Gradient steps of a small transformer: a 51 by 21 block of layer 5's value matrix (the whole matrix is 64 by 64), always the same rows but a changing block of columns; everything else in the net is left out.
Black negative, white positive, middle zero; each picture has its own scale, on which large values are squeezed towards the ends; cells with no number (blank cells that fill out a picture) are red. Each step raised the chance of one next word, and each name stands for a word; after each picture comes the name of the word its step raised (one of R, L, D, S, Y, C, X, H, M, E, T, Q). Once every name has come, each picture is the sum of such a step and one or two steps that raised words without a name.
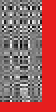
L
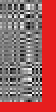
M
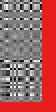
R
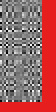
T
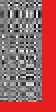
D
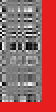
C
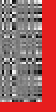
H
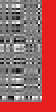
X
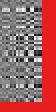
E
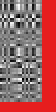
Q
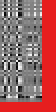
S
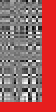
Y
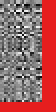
M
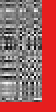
C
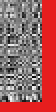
X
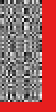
H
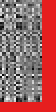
M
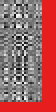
M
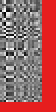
L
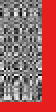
S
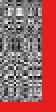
L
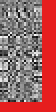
S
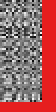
Y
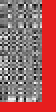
M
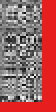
X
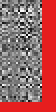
X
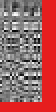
T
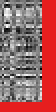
L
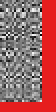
E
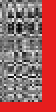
X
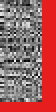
Q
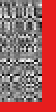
Q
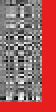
Y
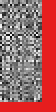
M
